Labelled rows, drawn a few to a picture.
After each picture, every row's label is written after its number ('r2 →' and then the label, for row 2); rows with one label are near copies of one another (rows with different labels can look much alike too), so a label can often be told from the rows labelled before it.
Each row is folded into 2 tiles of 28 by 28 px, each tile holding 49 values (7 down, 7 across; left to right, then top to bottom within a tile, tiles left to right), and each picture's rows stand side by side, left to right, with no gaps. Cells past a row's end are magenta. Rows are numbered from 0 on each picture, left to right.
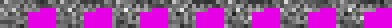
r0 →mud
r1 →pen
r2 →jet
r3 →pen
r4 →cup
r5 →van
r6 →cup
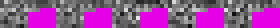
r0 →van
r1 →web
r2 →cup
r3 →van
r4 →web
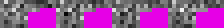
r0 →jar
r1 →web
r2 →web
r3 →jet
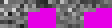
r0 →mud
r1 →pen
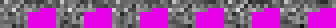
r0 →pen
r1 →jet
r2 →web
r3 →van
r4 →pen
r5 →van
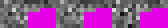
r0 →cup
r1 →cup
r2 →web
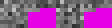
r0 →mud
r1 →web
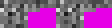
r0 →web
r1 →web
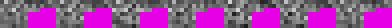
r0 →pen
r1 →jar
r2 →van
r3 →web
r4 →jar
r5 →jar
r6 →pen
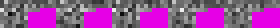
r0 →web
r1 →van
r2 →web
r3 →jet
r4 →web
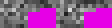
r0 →jar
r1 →cup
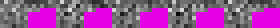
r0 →pen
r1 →jar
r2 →web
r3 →web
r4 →pen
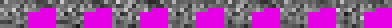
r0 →mud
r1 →mud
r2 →jar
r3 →web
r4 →jar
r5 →van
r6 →web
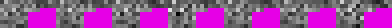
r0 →mud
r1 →jet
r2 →mud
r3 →web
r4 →jar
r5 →van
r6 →jar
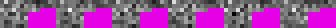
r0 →jar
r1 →jet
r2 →mud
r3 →van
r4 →web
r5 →cup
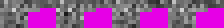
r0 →jet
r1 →web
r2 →mud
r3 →jet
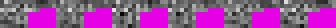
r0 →van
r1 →jet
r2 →web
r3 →web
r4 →mud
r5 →van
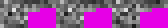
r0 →cup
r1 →cup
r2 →van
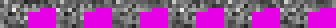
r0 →cup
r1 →web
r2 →van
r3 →jet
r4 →jar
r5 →van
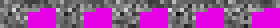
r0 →cup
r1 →web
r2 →mud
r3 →web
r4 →van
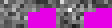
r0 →jar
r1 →jet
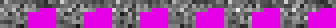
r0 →mud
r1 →van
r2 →web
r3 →pen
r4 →jet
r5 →jar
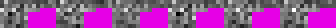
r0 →web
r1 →van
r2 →jet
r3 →web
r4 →jet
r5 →jet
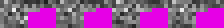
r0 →cup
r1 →pen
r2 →van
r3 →jet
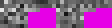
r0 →van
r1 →web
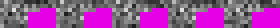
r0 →cup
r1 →web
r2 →jar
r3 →cup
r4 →mud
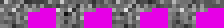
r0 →pen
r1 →web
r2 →pen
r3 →jet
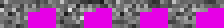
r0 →web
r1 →cup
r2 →mud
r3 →van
